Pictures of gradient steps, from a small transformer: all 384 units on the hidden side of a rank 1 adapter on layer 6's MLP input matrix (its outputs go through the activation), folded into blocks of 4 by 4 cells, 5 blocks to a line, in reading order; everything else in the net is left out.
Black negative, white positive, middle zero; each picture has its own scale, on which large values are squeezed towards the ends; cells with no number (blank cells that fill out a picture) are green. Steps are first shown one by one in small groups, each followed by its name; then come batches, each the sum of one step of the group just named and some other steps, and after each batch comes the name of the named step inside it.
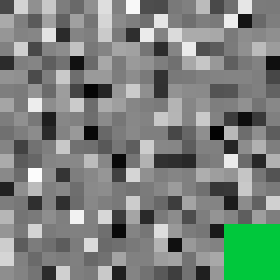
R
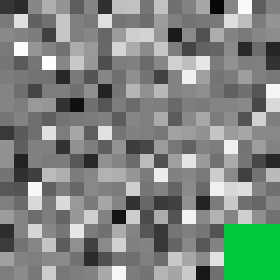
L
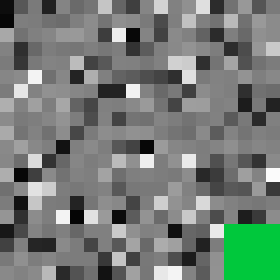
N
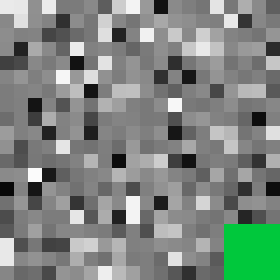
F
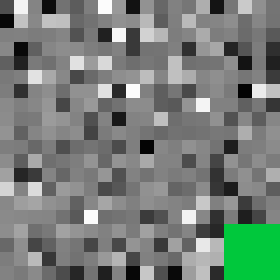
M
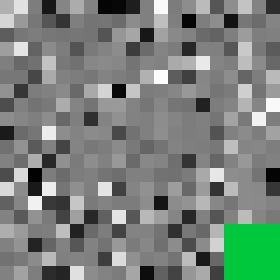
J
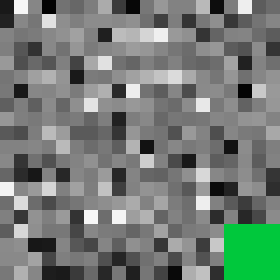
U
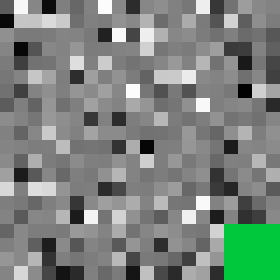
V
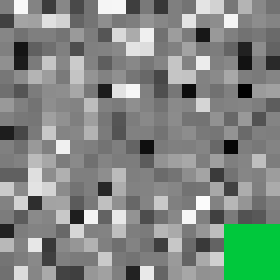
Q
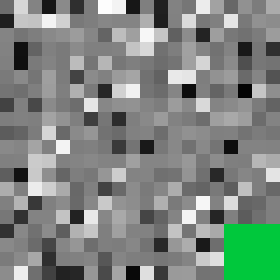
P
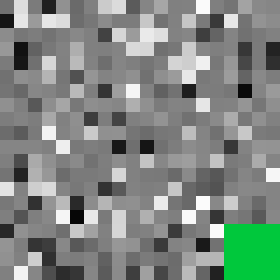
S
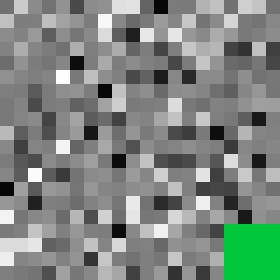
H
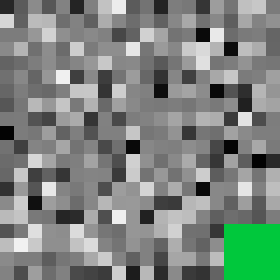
H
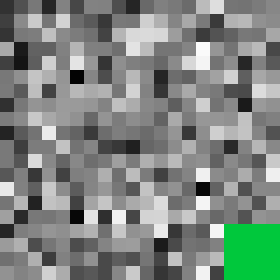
S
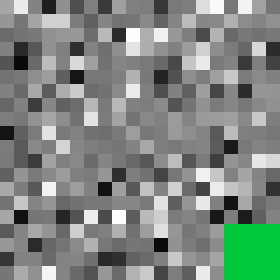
Q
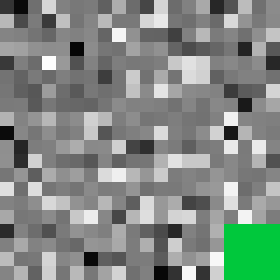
L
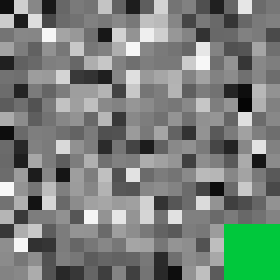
U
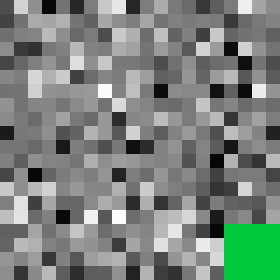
M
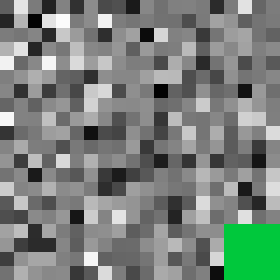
U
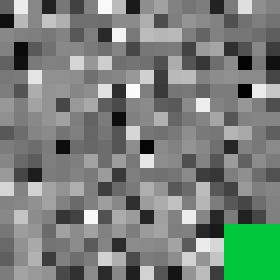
M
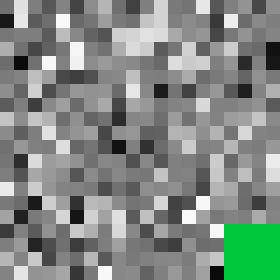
S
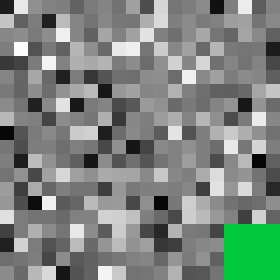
L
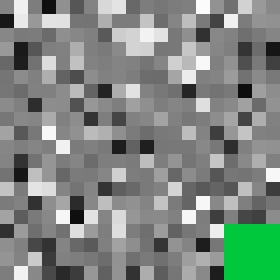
S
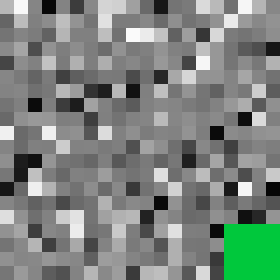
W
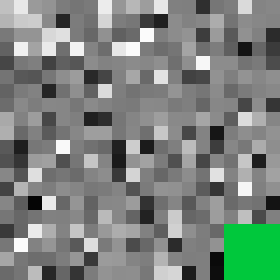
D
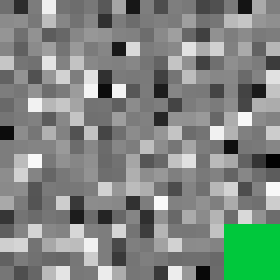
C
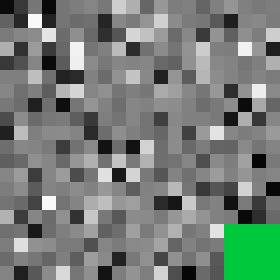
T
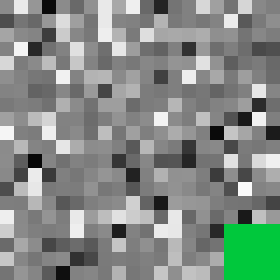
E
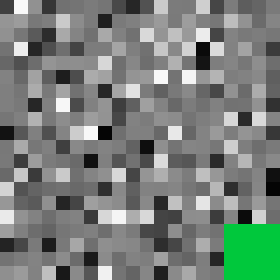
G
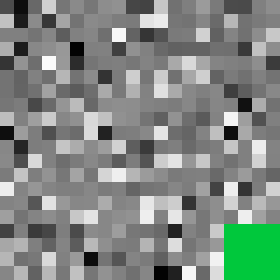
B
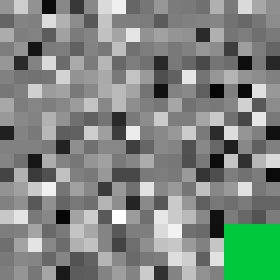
E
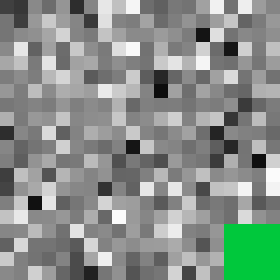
E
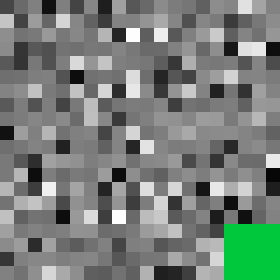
T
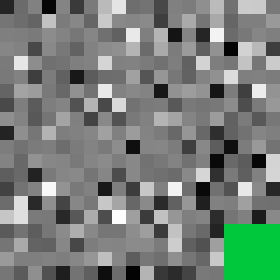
W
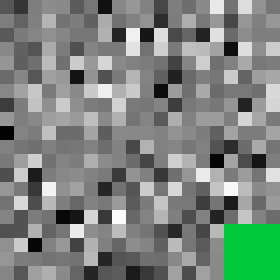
C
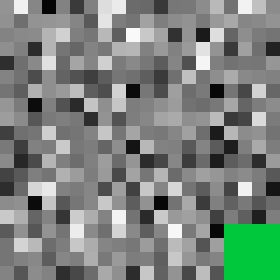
W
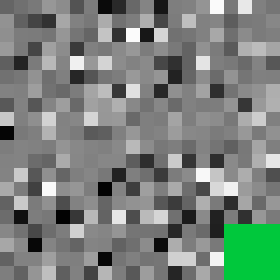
B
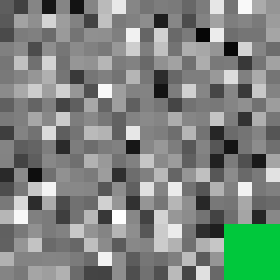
W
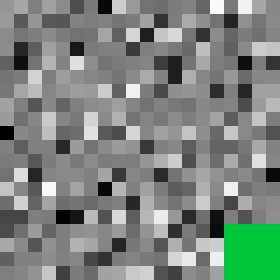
B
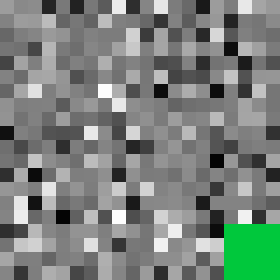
D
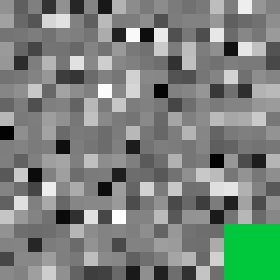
T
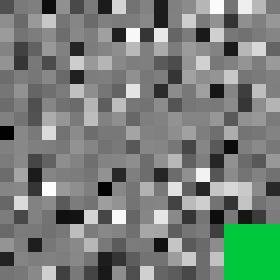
T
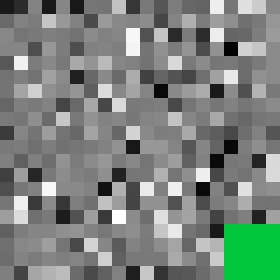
W
